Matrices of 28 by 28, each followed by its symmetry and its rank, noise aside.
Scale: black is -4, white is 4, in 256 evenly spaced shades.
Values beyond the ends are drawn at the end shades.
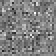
no symmetry, rank six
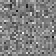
no symmetry, rank eight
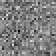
no symmetry, rank eight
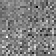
antisymmetric, rank eight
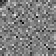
symmetric, rank eight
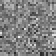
no symmetry, rank eight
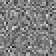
no symmetry, rank six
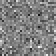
no symmetry, rank eight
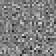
no symmetry, rank eight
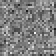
no symmetry, rank eight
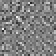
symmetric, rank four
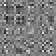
symmetric, rank four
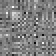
symmetric, rank four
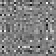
antisymmetric, rank four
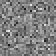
no symmetry, rank eight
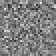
no symmetry, rank eight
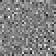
symmetric, rank six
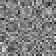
antisymmetric, rank four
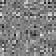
no symmetry, rank four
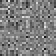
no symmetry, rank four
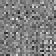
antisymmetric, rank six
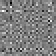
antisymmetric, rank four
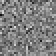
no symmetry, rank eight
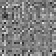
no symmetry, rank four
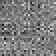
no symmetry, rank four
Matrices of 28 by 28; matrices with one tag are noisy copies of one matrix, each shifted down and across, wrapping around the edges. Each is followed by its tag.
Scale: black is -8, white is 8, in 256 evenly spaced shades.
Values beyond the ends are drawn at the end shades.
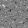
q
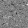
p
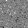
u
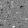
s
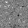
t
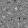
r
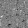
s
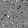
u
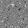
q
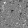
s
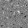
q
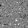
t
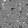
s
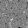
s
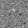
q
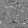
p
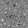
t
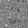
t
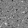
q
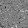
p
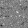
t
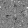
s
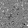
u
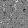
s
